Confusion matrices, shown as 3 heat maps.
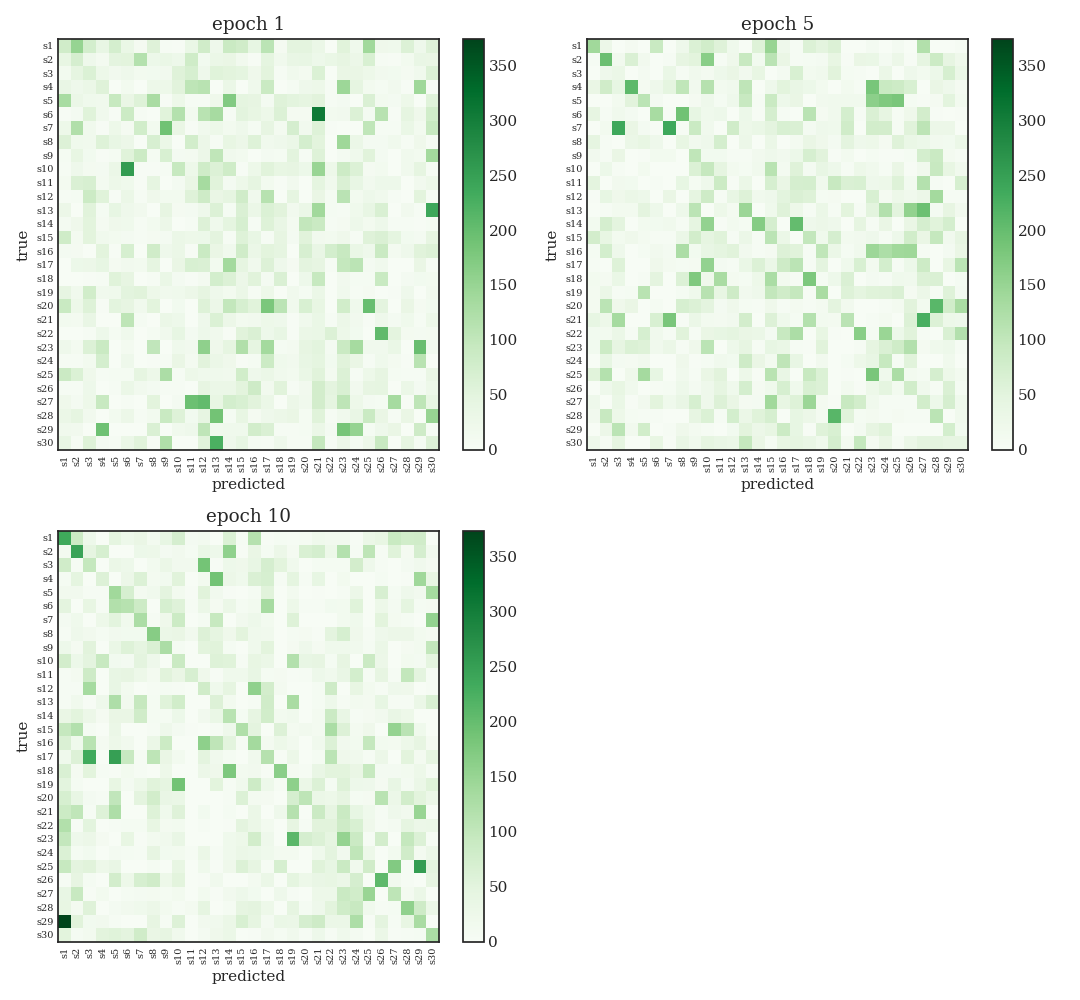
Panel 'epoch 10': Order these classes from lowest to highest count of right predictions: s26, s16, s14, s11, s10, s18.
s11, s10, s14, s16, s18, s26
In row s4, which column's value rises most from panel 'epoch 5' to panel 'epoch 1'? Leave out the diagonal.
s29
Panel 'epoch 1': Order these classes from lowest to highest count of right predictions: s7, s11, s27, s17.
s11, s17, s7, s27
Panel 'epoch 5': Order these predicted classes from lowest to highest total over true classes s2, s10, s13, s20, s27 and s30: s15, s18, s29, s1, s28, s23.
s1, s23, s18, s29, s15, s28
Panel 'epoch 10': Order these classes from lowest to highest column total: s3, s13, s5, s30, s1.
s13, s30, s3, s5, s1
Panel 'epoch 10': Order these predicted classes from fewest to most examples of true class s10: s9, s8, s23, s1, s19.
s9, s8, s23, s1, s19
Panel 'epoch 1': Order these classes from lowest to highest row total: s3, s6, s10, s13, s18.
s18, s3, s13, s10, s6
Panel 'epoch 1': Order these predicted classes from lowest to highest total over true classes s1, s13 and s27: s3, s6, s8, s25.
s6, s8, s3, s25
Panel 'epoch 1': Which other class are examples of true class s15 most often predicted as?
s1
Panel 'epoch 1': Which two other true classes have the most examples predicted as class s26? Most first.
s22, s6
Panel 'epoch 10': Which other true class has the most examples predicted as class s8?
s17
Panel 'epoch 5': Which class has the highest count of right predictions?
s7
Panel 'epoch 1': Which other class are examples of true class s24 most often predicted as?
s29
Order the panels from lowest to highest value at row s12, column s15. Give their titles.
epoch 10, epoch 5, epoch 1
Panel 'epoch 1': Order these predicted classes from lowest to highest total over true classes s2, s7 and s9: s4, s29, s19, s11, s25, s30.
s4, s29, s11, s19, s25, s30
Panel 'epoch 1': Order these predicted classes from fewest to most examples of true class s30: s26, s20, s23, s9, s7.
s20, s23, s7, s26, s9
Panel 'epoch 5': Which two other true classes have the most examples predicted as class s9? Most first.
s18, s13
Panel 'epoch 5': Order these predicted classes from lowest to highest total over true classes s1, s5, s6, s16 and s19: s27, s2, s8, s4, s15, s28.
s28, s4, s2, s27, s8, s15
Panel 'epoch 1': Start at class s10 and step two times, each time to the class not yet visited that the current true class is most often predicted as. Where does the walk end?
s21
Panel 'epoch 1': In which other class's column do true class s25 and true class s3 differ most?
s9
